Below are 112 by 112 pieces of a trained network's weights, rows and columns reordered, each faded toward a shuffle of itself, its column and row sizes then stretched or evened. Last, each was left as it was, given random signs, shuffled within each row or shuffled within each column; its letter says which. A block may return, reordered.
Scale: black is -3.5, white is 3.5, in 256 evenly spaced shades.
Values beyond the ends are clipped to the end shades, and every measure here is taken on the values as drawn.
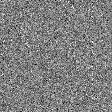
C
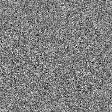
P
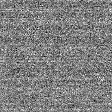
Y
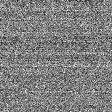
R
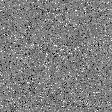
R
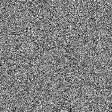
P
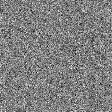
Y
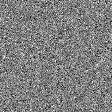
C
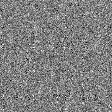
P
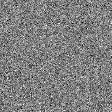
P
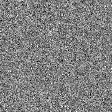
P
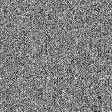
Y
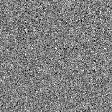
Y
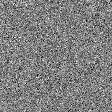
R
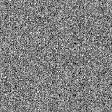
Y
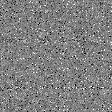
P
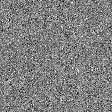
C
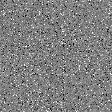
P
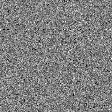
P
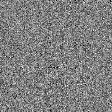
Y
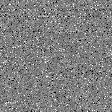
R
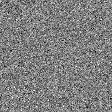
R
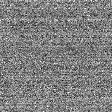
Y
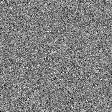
R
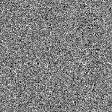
P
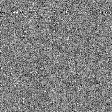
Y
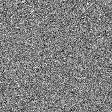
C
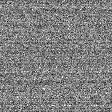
R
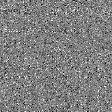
Y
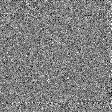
P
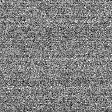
Y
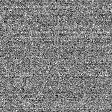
R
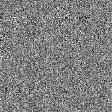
Y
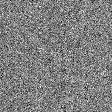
C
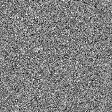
P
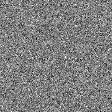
P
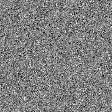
C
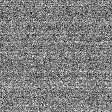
Y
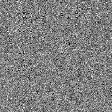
Y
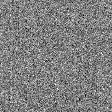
C
